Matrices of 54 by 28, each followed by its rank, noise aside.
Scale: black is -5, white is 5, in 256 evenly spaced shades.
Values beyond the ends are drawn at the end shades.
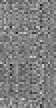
four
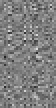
three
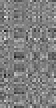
three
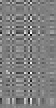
one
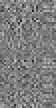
four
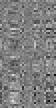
three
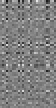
one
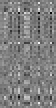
one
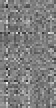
four
